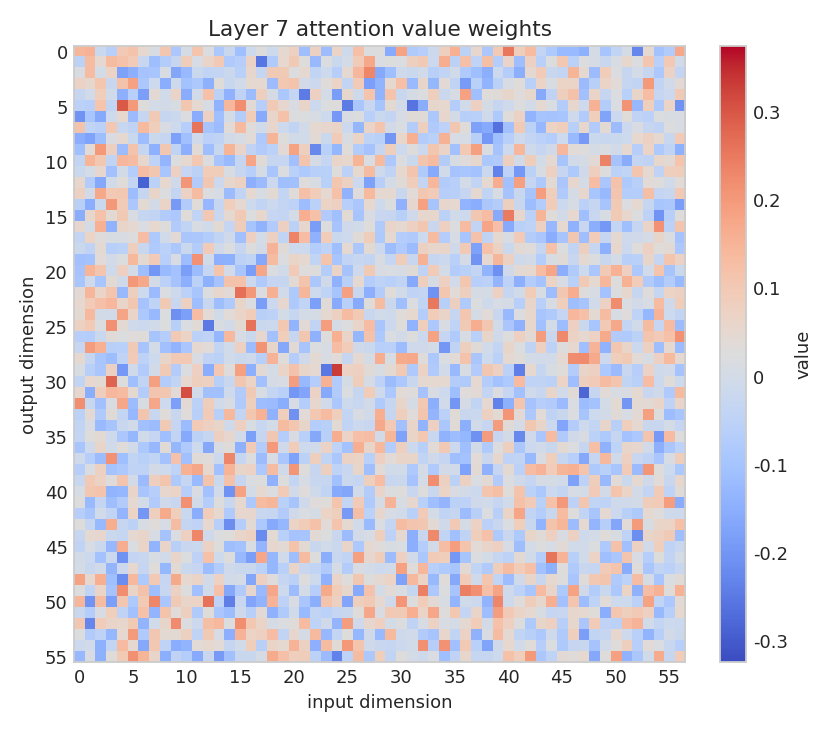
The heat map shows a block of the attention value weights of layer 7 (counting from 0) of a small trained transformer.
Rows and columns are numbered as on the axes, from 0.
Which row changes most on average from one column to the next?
50
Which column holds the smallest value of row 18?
37
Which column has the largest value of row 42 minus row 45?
41
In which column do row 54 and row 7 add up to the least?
38
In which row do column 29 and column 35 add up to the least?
46
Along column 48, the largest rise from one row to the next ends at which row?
17
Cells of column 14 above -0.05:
41
